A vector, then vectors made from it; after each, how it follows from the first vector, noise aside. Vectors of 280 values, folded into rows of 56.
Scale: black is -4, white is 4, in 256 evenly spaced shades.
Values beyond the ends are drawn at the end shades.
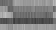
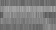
reversed, negated, shrunk.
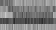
copied.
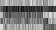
reversed, scaled up.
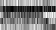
reversed, scaled up.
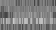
negated, partly zeroed.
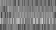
negated, partly zeroed.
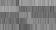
wrapped around, negated, shrunk.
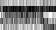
reversed, scaled up.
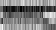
reversed, scaled up.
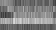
negated.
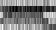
reversed, scaled up.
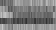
copied.
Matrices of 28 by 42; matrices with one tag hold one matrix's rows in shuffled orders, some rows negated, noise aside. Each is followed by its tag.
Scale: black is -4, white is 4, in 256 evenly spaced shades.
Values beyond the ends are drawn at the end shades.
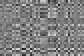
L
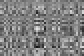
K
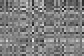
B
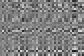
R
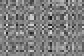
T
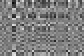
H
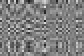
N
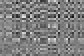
L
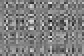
T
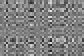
T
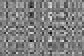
T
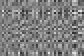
R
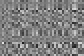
R
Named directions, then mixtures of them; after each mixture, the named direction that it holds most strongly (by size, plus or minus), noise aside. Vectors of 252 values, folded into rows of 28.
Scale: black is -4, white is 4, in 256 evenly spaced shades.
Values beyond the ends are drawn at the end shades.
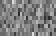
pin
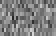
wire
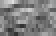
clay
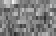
clay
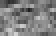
clay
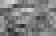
clay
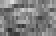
clay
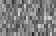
pin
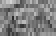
clay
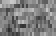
clay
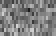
wire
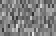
wire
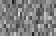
pin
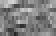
clay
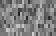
pin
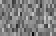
pin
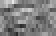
clay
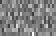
wire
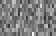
pin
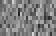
pin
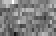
clay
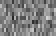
wire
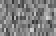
wire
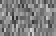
wire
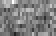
clay
